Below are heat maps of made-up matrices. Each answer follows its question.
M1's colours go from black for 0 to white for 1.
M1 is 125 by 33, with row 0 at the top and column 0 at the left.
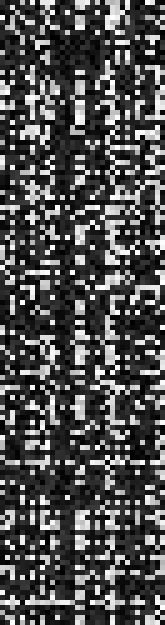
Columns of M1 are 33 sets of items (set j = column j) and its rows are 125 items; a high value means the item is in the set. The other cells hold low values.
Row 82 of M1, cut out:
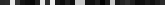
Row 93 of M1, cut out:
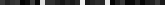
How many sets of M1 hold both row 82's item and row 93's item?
2
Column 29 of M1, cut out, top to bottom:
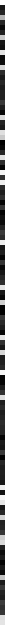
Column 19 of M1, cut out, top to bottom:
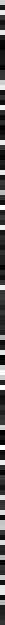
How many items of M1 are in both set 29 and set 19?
9
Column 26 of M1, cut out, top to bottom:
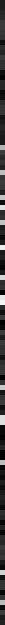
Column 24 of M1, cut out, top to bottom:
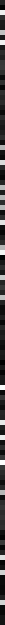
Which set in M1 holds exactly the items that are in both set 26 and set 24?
18
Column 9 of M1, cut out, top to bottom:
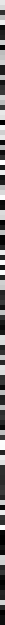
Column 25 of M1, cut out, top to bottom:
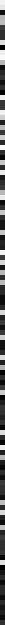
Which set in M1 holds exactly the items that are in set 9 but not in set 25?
28
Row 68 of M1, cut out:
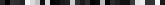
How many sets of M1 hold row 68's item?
9
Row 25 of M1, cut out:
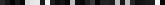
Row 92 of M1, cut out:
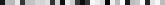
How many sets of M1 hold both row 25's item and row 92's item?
7
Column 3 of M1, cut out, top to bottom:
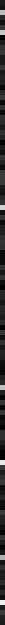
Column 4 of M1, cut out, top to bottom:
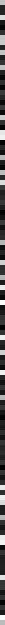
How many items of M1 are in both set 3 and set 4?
0
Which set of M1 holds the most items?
22
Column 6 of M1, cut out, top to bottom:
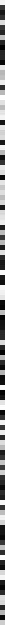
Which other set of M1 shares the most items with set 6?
31
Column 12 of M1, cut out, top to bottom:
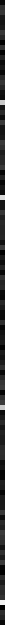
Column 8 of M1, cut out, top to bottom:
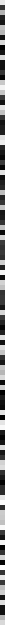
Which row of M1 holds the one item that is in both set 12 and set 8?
120
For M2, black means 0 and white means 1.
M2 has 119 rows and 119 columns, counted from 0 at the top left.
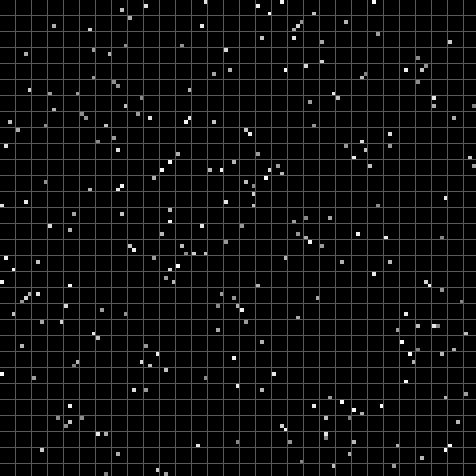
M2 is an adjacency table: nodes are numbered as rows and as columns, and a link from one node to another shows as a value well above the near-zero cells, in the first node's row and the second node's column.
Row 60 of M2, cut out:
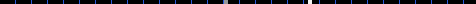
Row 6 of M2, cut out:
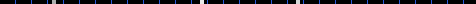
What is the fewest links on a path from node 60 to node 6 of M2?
3
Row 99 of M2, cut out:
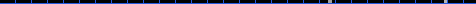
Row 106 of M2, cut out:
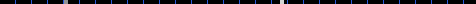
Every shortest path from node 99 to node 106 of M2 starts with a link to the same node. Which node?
node 82
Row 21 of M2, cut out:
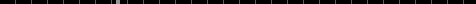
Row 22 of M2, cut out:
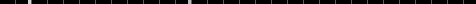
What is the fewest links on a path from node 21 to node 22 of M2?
3
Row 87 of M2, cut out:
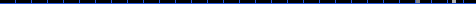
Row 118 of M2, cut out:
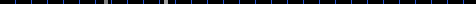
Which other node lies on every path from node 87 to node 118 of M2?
node 26
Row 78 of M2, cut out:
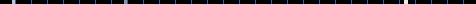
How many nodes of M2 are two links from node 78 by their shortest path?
5
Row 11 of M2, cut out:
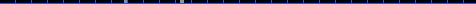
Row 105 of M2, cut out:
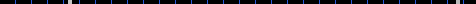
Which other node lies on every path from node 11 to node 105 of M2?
node 17
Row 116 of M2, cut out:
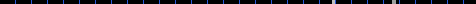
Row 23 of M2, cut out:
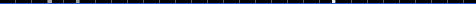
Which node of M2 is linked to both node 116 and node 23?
node 83
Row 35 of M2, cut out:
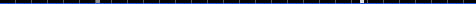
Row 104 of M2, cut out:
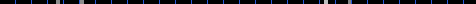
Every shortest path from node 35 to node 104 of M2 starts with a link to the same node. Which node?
node 24
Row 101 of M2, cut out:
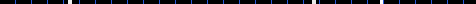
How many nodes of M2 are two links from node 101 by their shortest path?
5
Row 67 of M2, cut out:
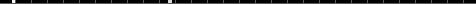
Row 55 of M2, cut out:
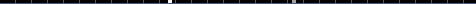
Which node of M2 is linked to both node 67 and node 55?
node 42
